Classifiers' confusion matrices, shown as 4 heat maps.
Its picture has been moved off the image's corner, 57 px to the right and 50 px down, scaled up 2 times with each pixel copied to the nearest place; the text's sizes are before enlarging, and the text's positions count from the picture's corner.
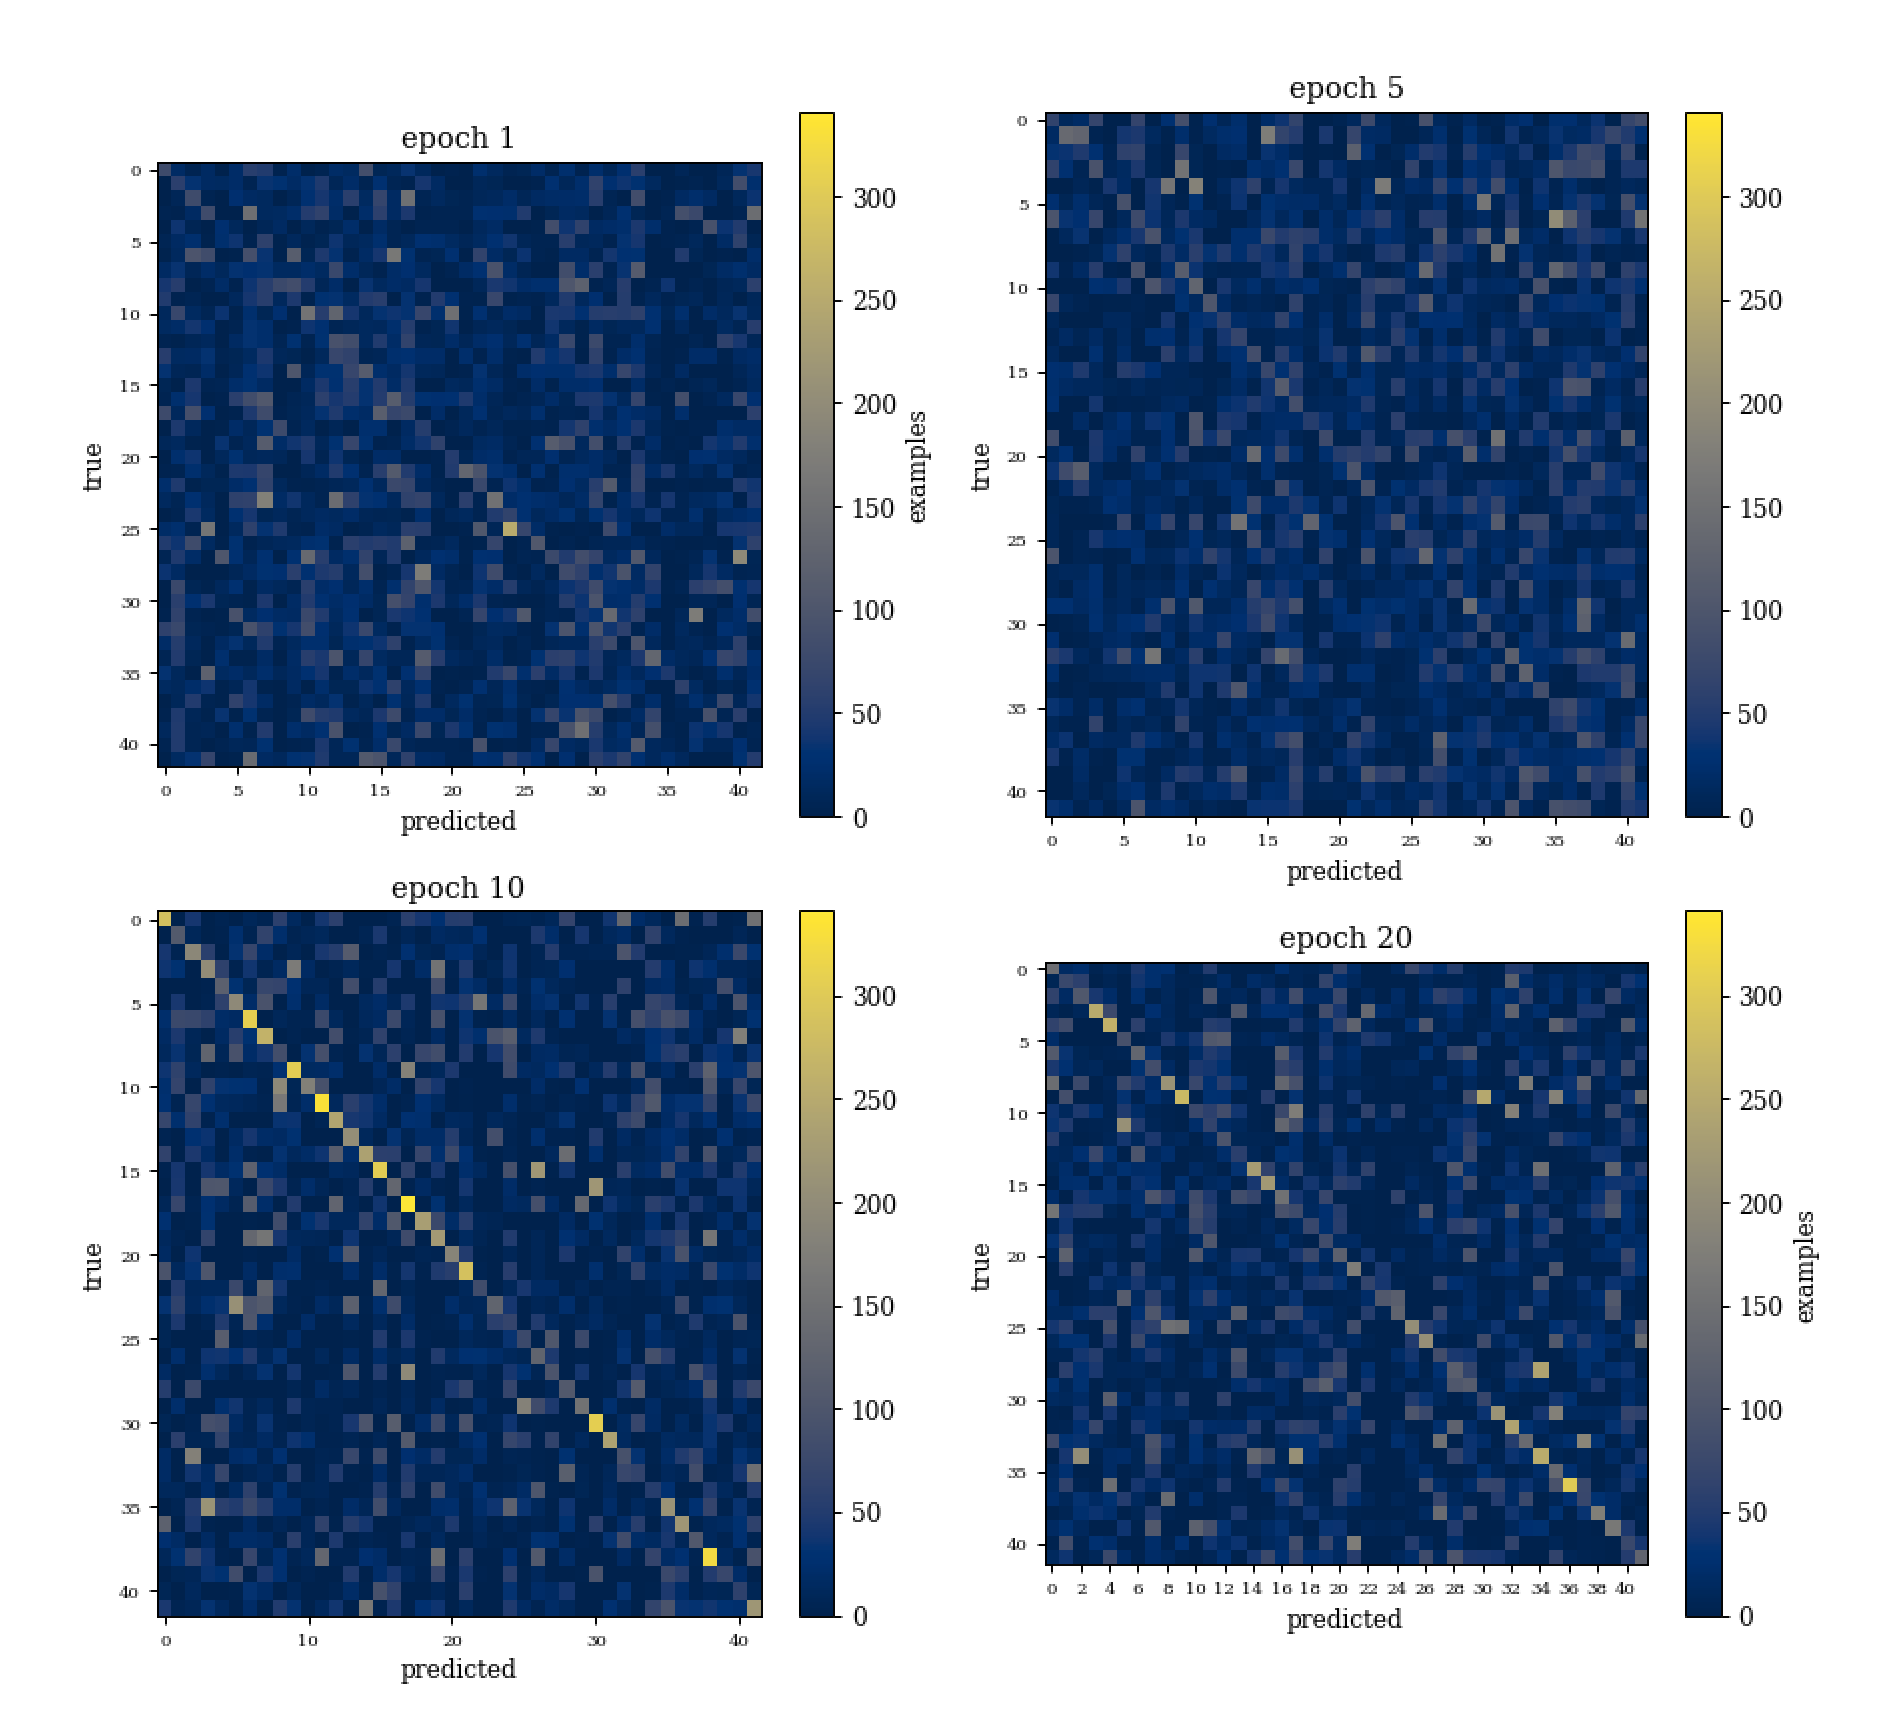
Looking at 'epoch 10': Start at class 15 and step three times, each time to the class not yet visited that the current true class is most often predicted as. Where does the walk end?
19
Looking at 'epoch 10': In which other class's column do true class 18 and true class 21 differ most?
16
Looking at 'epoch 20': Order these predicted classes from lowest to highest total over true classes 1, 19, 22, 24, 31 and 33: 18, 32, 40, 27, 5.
5, 18, 40, 32, 27
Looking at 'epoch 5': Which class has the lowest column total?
4
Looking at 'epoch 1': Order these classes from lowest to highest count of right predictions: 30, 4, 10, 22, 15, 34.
4, 15, 22, 30, 34, 10
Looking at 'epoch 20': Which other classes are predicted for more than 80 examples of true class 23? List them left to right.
5, 24, 39
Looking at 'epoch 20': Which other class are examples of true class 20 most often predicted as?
1
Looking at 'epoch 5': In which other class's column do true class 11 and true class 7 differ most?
32
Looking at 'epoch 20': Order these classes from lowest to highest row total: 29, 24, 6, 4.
29, 6, 24, 4
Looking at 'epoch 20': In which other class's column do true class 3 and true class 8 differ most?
33
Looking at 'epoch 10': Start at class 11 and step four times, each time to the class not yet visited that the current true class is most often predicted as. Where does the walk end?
17
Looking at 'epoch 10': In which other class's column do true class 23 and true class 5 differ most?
22
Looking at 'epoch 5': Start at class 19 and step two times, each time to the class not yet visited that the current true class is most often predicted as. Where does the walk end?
40
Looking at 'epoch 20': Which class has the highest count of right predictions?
36
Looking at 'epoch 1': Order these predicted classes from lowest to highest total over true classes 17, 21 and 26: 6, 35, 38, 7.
38, 35, 6, 7
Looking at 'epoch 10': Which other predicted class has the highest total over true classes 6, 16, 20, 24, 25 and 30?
4
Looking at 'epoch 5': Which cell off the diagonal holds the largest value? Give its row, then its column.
6, 35
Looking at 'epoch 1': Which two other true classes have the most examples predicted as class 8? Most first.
18, 25
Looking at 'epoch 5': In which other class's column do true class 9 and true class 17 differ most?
26
